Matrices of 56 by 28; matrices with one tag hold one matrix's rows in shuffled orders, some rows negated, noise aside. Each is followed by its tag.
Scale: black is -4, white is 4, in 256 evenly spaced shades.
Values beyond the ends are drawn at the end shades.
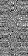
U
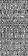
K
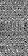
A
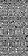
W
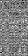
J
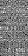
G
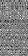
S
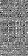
W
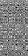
W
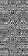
U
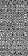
A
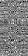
U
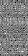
K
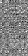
J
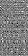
K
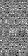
J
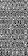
A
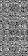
J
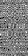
G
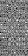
G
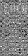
J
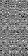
J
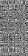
W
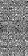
W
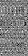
A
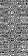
U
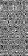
W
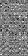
J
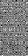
W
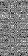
U
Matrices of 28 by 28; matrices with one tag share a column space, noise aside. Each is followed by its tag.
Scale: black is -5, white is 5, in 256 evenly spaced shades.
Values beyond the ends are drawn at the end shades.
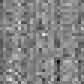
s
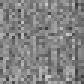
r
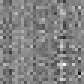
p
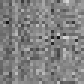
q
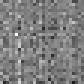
s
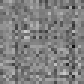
p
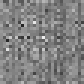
q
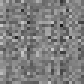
q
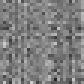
s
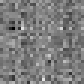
s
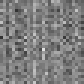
q
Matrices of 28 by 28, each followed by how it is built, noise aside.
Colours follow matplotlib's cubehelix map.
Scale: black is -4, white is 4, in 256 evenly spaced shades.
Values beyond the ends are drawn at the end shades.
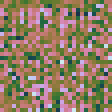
blocks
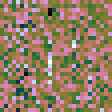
uneven columns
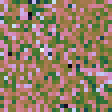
block diagonal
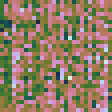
blocks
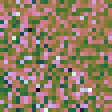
lower triangular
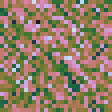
Toeplitz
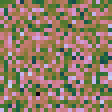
blocks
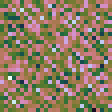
Toeplitz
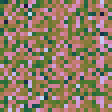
repeating rows
